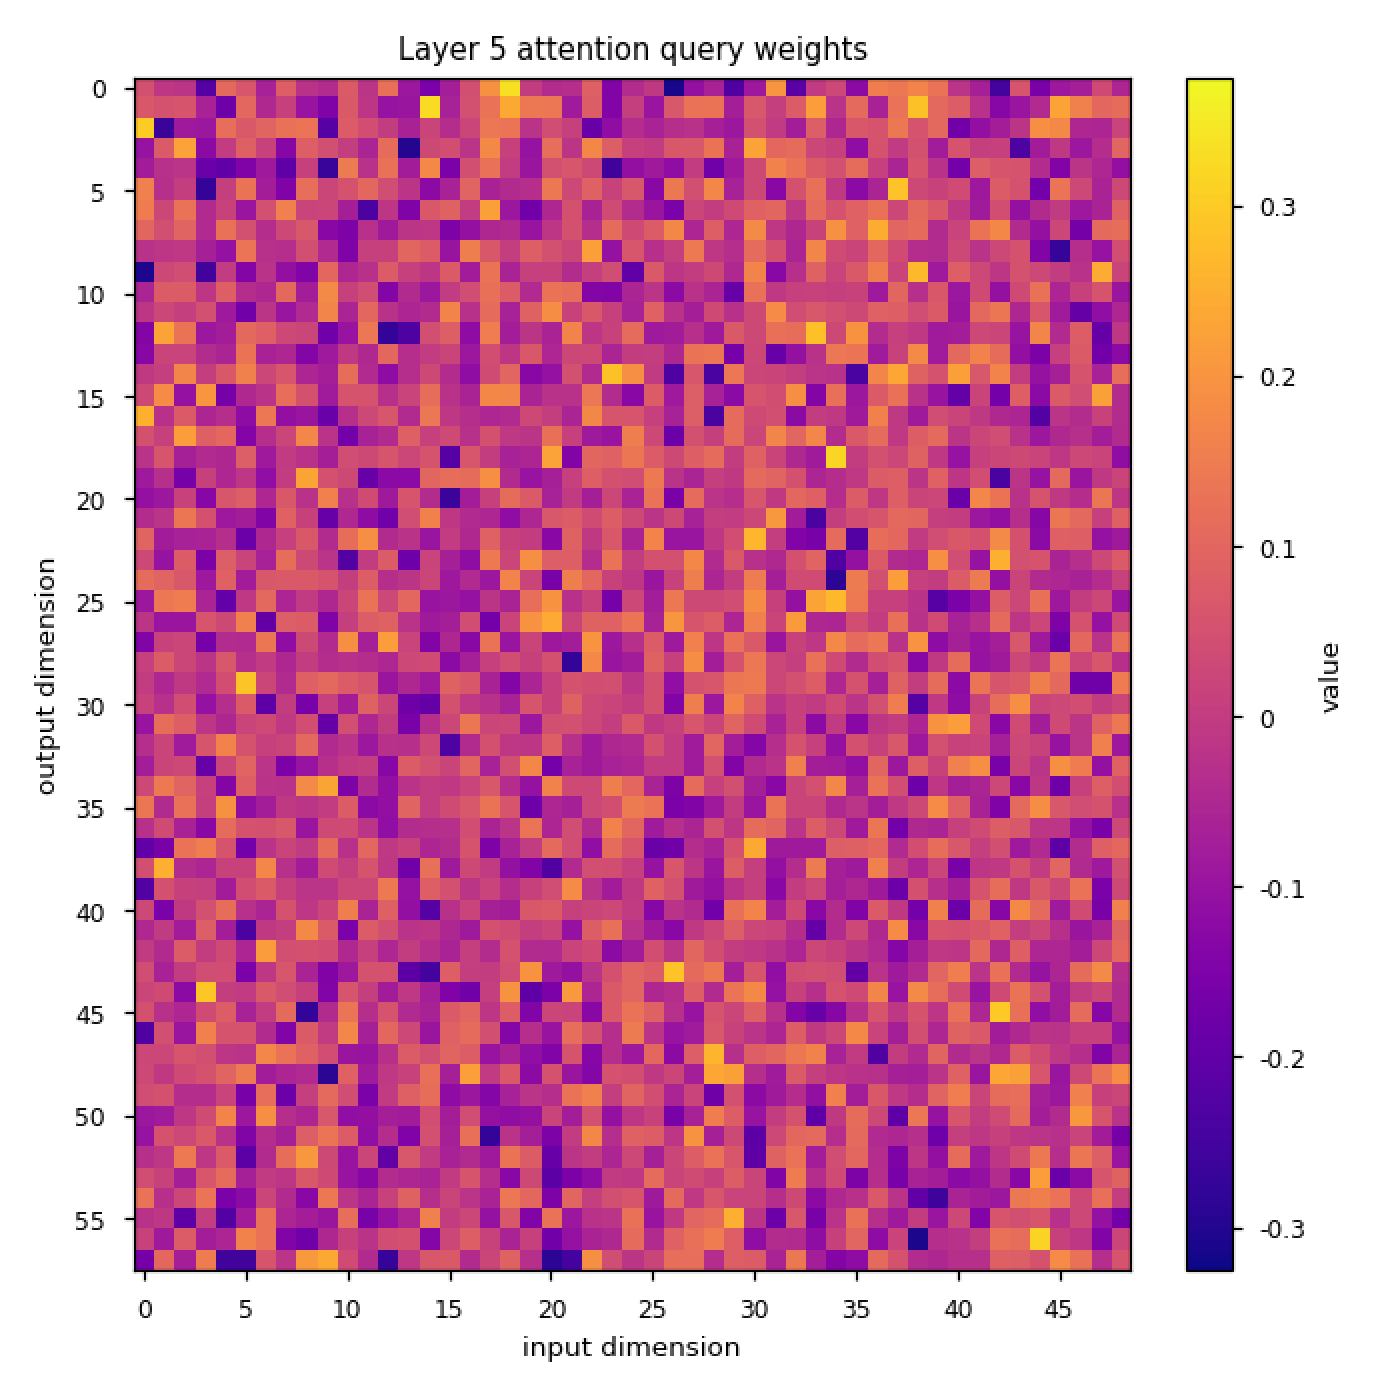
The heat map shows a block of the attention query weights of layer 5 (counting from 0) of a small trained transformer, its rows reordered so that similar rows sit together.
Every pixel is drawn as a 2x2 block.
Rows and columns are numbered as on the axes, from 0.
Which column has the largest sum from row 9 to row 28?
30
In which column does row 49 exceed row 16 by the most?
9
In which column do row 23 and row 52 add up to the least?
10
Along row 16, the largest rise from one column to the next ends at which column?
29
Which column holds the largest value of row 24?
37
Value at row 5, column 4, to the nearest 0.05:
0
